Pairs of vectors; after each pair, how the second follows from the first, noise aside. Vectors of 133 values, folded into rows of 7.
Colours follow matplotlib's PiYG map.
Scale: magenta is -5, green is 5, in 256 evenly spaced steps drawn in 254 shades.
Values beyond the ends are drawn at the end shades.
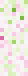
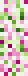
wrapped around, scaled up.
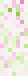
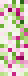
negated, scaled up.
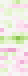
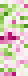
reversed, negated, scaled up.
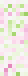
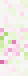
reversed, negated, partly zeroed.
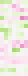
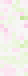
negated, shrunk.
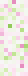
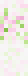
reversed, negated, partly zeroed.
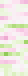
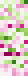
negated, scaled up.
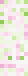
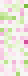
wrapped around, negated.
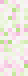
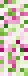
wrapped around, scaled up.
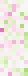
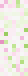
reversed, negated, partly zeroed.
